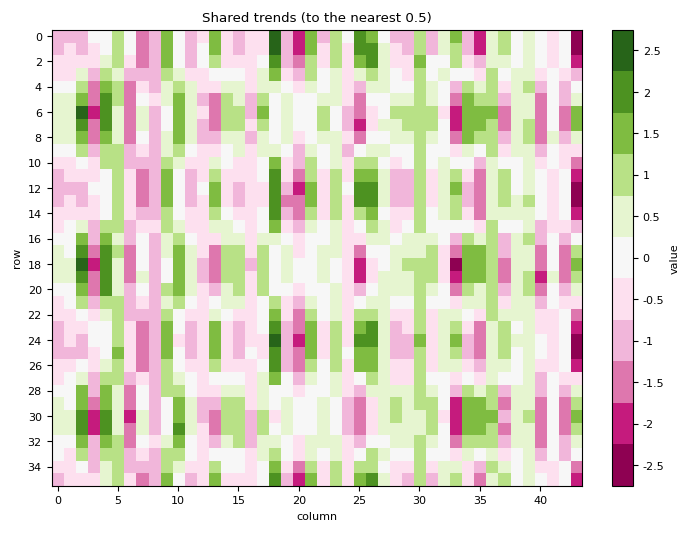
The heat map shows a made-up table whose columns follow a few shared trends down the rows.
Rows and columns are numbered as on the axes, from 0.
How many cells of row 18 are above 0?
22
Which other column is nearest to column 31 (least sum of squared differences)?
14
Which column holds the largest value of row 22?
18
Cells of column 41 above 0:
2
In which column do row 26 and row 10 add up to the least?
43
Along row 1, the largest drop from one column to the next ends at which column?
19
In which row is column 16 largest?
25
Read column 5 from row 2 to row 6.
1 0.5 1 1 0.5
